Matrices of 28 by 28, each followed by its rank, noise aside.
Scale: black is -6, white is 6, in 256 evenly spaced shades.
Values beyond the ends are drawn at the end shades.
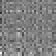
three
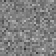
eight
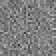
eight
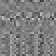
three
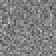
six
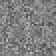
eight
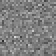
eight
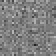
six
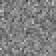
eight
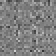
six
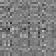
four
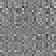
four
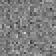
eight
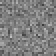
eight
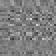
three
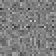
six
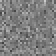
six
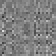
three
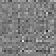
four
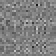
six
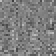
six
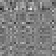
three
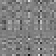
two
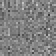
eight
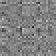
four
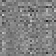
four
